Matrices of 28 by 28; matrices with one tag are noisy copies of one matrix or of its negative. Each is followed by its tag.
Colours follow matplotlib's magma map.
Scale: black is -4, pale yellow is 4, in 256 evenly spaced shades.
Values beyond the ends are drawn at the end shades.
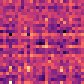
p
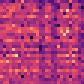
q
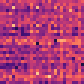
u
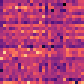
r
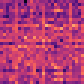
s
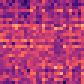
s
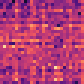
s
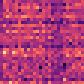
r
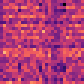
r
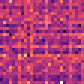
p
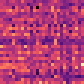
u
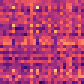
u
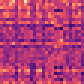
s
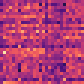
r
